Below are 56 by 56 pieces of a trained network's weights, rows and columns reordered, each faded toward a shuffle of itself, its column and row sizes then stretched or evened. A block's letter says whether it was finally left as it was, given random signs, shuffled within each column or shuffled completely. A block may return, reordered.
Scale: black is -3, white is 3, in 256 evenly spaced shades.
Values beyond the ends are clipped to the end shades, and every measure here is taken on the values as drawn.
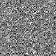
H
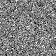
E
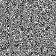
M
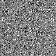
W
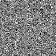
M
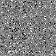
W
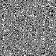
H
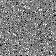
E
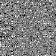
H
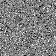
E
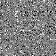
W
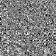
H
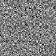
H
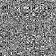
H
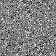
E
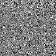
W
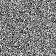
E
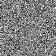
M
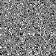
H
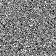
E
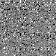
W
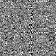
H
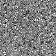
M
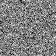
E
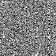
M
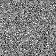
E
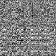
H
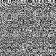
H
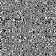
H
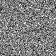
E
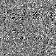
W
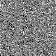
M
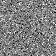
E
